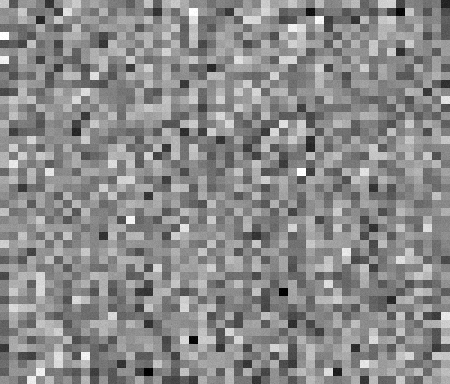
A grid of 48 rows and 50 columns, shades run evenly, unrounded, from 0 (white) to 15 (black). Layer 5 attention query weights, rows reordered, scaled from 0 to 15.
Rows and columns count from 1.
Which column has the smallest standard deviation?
47
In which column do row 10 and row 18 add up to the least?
31
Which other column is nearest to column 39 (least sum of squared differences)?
26
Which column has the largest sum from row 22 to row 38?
42
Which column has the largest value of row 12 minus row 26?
18
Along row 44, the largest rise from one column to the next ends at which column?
40
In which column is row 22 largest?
35
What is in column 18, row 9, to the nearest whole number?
7
